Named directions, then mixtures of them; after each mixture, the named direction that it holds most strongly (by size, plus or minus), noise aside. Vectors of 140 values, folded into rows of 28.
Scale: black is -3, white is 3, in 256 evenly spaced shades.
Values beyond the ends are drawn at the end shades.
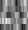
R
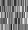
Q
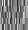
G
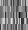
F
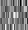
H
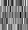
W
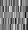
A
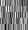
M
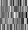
H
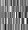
F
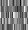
H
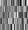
H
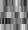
R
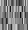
W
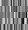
F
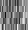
G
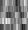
R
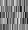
Q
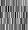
M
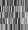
Q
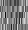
Q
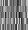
F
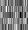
W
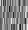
A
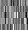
F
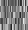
Q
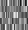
H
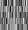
W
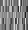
A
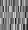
A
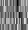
F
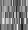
F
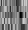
R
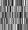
W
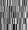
A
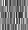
G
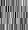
M
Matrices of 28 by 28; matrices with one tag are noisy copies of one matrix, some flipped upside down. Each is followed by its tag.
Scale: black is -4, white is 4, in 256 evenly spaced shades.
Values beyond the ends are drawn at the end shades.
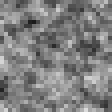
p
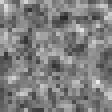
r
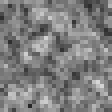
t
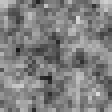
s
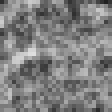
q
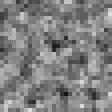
r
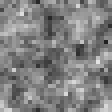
s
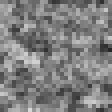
q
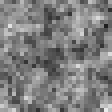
s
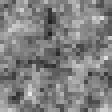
s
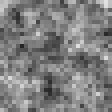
s
